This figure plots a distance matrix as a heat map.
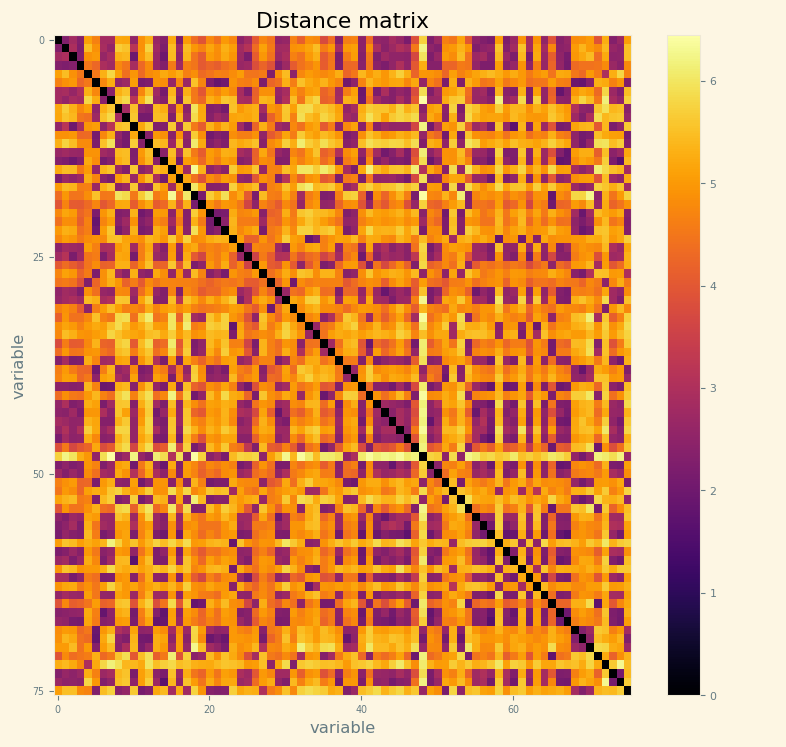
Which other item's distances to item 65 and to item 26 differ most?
71
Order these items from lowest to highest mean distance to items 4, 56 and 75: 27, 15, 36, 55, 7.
27, 15, 55, 7, 36
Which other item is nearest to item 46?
57
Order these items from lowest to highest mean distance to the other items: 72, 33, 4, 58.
4, 33, 58, 72
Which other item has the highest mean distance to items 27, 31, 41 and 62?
58
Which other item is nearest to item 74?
14
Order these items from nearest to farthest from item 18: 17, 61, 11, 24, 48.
61, 24, 11, 17, 48
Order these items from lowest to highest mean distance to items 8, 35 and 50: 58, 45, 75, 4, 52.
75, 45, 4, 52, 58
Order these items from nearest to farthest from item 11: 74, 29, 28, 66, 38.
38, 28, 29, 66, 74
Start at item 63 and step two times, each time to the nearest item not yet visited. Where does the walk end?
23
